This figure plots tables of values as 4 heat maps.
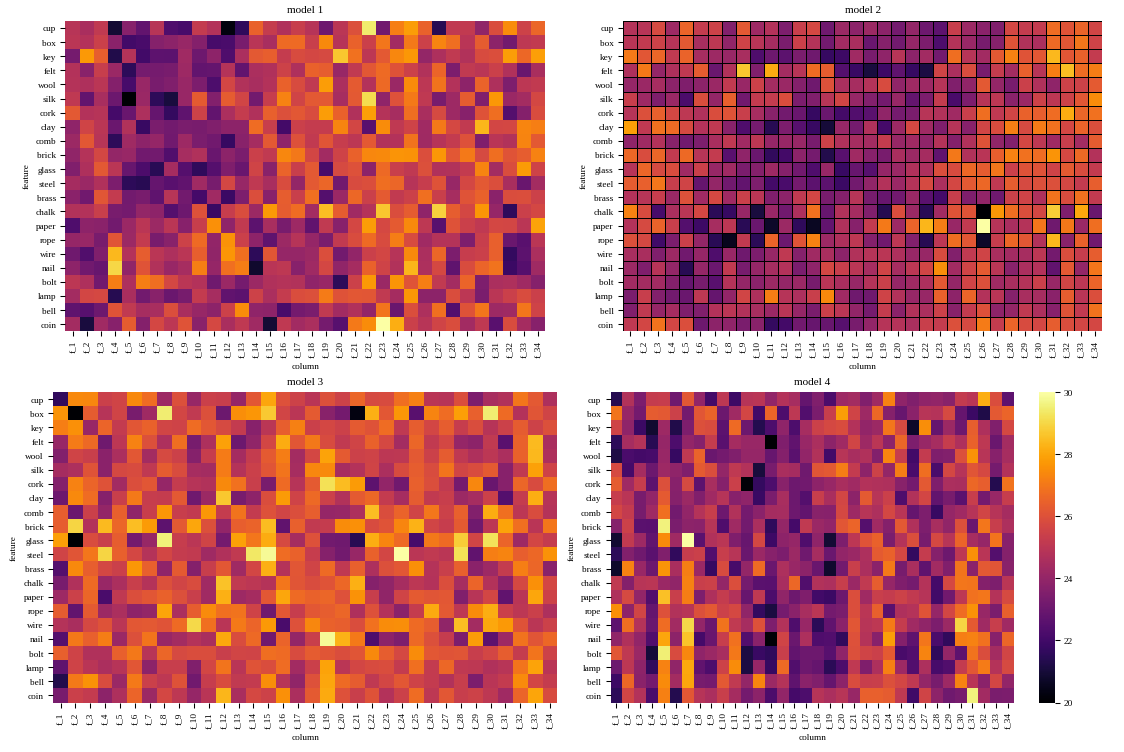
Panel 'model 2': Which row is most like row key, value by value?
brick
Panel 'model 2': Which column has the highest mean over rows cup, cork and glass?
f_32
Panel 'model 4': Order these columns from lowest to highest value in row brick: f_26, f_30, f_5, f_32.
f_26, f_30, f_32, f_5
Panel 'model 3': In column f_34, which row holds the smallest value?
brass
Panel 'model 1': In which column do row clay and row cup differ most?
f_22
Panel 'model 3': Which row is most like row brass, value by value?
cup
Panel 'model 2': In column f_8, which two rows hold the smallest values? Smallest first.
rope, chalk
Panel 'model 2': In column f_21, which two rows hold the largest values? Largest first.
paper, clay
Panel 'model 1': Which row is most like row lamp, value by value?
comb
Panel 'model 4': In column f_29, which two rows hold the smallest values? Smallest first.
nail, lamp
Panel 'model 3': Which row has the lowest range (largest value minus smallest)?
bolt
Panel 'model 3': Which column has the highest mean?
f_33
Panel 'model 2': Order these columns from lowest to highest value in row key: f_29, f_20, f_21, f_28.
f_21, f_20, f_29, f_28
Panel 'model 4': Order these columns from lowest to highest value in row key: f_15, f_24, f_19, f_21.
f_15, f_21, f_19, f_24
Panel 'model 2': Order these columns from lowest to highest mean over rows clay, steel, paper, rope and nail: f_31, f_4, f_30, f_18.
f_18, f_4, f_31, f_30
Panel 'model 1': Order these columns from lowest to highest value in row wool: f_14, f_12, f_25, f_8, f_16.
f_8, f_14, f_12, f_16, f_25
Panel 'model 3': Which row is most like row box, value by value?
glass
